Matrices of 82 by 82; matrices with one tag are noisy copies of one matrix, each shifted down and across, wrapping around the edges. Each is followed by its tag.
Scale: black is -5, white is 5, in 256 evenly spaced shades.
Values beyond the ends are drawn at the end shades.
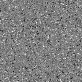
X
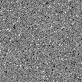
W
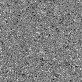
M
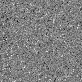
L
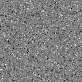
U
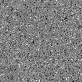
W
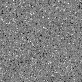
U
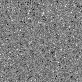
X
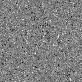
X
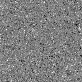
X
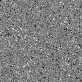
M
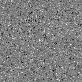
X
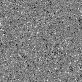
X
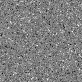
U
